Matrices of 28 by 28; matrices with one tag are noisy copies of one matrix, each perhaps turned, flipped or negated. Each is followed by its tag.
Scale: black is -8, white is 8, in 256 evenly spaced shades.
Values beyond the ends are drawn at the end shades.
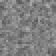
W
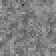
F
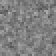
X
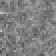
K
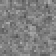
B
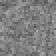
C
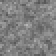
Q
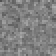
W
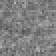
B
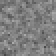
X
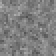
F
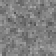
F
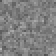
W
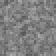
B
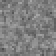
B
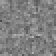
W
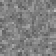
W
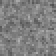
B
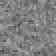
C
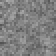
K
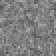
W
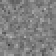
X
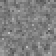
X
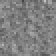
B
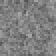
C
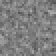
X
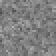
B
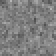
W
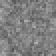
C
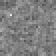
C
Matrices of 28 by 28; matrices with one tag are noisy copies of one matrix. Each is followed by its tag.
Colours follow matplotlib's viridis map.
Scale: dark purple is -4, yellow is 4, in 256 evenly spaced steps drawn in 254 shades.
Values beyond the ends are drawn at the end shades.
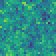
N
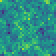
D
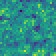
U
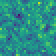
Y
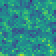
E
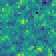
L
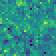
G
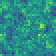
Y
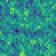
E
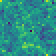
D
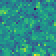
U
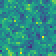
N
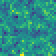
E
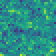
E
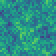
D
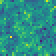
D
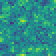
L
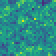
L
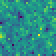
Y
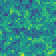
E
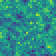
Y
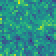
G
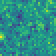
Y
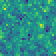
Y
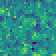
U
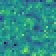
U
